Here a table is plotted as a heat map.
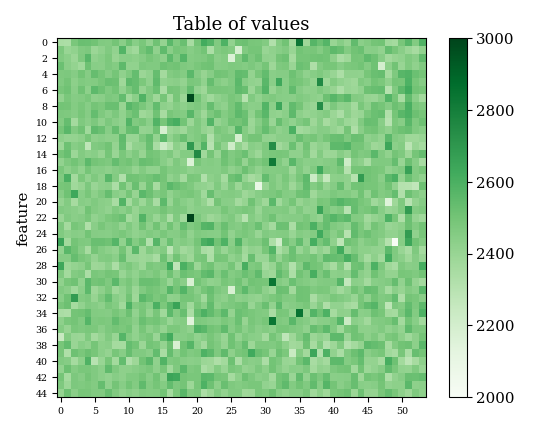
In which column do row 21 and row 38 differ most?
17
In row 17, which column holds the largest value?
44
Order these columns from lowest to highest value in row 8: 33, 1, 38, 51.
33, 1, 51, 38
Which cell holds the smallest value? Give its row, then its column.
25, 49
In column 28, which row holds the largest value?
39
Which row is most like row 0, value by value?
34
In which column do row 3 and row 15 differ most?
31
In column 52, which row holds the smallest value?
18
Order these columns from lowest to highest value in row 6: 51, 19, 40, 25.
40, 25, 19, 51
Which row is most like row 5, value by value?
8
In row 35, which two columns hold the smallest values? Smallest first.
19, 42
